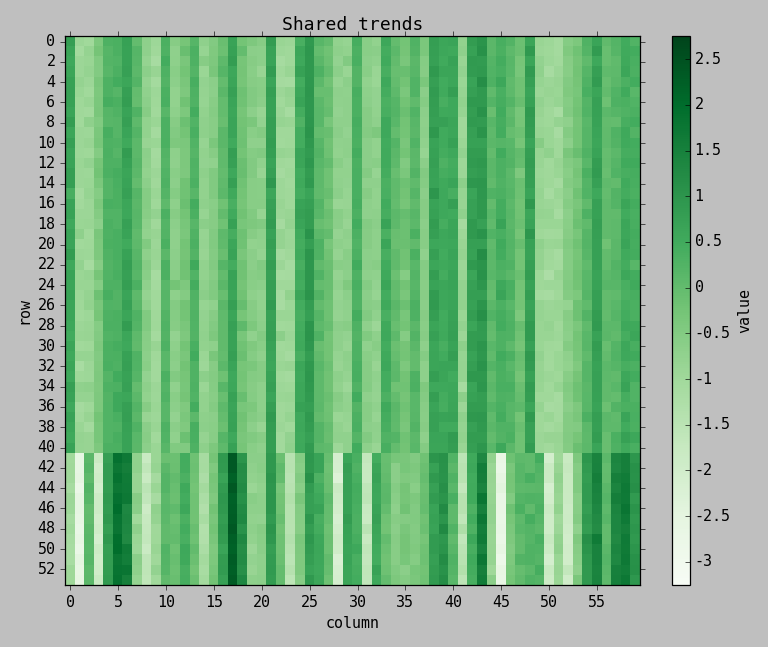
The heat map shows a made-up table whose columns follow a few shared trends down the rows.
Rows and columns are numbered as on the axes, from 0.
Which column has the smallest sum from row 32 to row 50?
1
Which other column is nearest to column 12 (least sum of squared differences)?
47
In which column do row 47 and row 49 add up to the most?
17
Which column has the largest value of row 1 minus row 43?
45
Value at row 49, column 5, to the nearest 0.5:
2
